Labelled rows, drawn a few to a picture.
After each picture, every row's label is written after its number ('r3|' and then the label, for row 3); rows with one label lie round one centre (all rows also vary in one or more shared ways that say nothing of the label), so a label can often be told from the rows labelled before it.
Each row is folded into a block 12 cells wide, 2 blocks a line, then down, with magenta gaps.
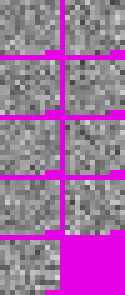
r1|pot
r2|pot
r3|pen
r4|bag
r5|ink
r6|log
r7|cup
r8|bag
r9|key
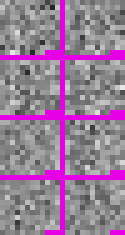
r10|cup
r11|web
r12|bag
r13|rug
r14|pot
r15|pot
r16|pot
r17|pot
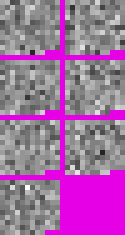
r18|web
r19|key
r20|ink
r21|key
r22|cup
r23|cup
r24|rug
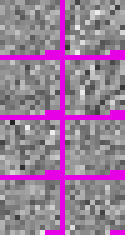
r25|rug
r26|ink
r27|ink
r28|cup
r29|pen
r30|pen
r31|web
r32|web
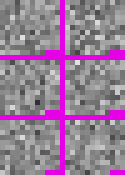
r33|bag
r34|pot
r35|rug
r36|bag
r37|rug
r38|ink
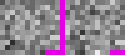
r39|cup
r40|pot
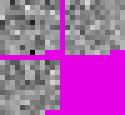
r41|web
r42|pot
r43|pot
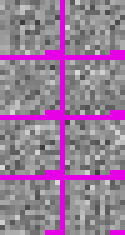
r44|web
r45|ink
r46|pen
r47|ink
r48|rug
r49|bag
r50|cup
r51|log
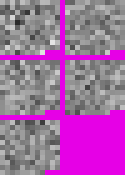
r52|pot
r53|rug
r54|pot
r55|pot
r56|cup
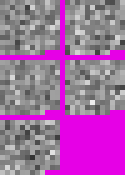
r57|bag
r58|cup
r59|ink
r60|log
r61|pen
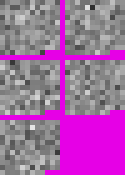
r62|key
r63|ink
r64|pen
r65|pot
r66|key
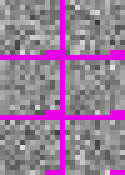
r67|pot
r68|log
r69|key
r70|ink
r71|bag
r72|ink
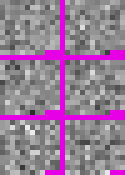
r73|cup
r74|log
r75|web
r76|log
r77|rug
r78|web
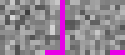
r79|bag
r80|key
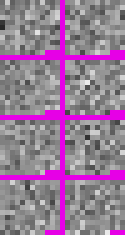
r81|key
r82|pot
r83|pot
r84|log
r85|web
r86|log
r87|key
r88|ink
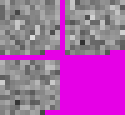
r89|log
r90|bag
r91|bag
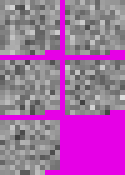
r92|bag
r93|log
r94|log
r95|pen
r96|ink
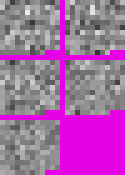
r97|web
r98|web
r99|cup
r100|rug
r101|web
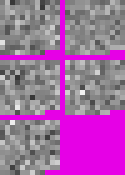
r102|cup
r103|log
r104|pot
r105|key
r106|log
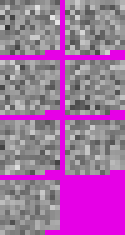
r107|rug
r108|cup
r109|key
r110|cup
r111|key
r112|web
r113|cup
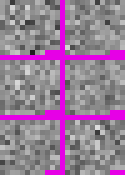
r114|web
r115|pot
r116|log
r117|key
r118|ink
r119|key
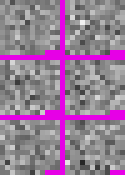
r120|cup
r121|log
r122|rug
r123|pot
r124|bag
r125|bag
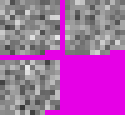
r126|key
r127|log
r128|rug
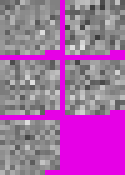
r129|pot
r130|key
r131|pot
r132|pen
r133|pen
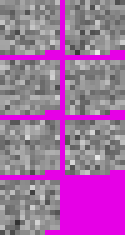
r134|pot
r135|pot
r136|pen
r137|log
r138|web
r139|key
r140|web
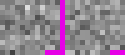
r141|rug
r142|rug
